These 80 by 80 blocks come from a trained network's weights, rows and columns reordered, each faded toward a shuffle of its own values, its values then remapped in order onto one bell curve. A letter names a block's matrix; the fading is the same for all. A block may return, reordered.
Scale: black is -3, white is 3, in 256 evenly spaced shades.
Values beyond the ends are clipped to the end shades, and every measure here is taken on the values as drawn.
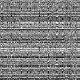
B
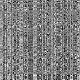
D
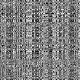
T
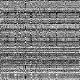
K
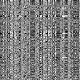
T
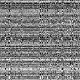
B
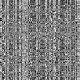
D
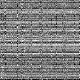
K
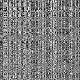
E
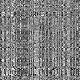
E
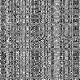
E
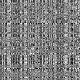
T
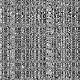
E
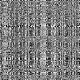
T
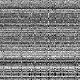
B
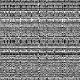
B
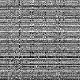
K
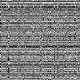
B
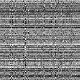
K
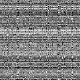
B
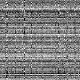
K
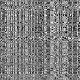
E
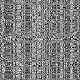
E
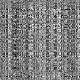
T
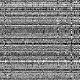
K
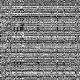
B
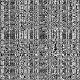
D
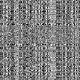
T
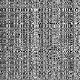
T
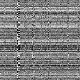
K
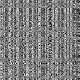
D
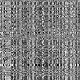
T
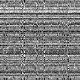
B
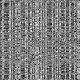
D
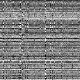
K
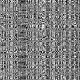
E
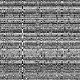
B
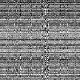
K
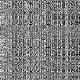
T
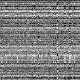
K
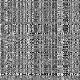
T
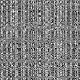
E
